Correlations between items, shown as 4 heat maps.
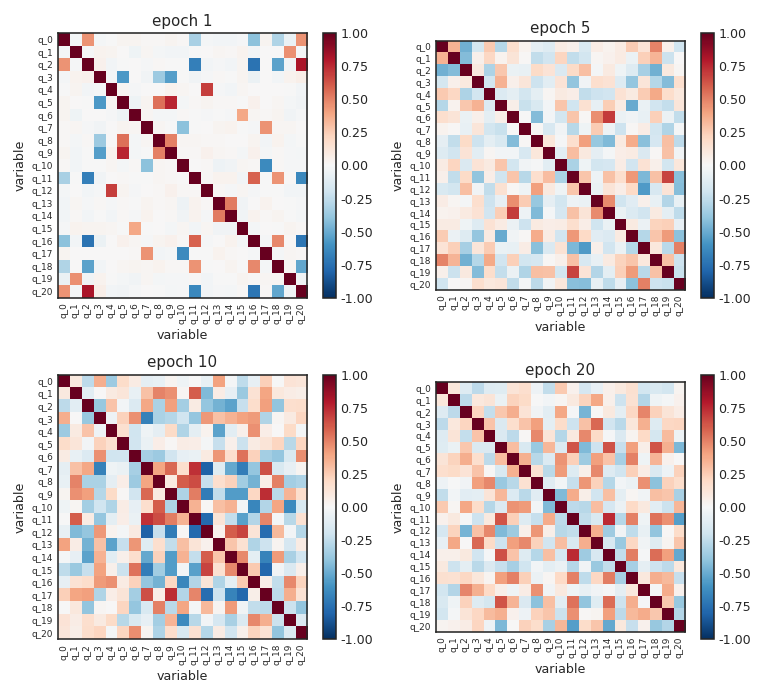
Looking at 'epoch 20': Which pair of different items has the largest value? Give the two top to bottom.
q_11, q_14
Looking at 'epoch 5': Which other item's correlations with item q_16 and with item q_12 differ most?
q_5
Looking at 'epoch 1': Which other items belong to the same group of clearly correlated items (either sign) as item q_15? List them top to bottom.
q_6
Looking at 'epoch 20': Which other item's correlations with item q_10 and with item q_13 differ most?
q_12
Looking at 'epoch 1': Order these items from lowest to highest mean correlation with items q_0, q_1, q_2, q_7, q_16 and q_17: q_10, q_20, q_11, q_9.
q_10, q_11, q_9, q_20
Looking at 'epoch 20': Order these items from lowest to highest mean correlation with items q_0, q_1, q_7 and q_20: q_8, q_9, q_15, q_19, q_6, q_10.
q_9, q_19, q_15, q_8, q_6, q_10
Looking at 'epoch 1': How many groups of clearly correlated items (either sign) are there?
7
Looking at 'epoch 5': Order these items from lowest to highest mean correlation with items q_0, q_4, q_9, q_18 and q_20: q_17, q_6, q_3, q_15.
q_3, q_6, q_15, q_17
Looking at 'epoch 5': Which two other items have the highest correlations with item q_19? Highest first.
q_11, q_16
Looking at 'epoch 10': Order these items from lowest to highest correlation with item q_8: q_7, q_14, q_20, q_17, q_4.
q_20, q_4, q_17, q_14, q_7
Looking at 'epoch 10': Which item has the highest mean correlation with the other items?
q_1
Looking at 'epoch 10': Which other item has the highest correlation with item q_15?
q_12
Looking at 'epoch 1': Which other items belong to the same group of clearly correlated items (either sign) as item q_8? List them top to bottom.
q_3, q_5, q_9
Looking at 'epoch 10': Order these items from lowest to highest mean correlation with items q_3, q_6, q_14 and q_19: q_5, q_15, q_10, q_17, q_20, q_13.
q_17, q_10, q_5, q_20, q_13, q_15
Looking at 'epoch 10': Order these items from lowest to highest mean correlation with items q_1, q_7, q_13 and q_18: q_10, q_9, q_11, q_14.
q_14, q_9, q_10, q_11
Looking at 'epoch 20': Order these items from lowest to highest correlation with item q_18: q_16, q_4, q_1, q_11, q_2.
q_4, q_1, q_2, q_16, q_11
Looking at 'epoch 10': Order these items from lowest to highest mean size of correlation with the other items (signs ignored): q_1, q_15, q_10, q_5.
q_5, q_1, q_10, q_15
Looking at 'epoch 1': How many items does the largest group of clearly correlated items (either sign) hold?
6
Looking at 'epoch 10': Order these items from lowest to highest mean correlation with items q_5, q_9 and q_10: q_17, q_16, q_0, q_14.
q_16, q_14, q_0, q_17
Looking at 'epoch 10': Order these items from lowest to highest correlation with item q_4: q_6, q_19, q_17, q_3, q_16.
q_6, q_3, q_17, q_19, q_16
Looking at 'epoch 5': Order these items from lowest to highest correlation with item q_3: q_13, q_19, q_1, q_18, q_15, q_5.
q_19, q_18, q_15, q_1, q_13, q_5
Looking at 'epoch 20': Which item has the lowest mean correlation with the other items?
q_15
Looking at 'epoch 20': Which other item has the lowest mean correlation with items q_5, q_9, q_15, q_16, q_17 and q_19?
q_20
